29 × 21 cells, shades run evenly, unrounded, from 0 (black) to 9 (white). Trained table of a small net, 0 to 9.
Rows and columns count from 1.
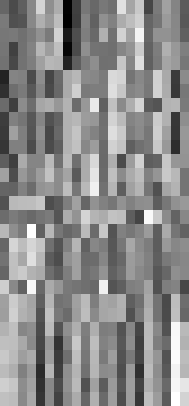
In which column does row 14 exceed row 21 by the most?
11
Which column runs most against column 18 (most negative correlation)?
4
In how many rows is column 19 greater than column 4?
15
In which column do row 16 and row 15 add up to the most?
17
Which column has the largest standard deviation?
20
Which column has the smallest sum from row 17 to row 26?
7
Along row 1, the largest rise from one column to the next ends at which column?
14
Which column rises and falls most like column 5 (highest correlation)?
16
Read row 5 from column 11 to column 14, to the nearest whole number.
5 4 4 7
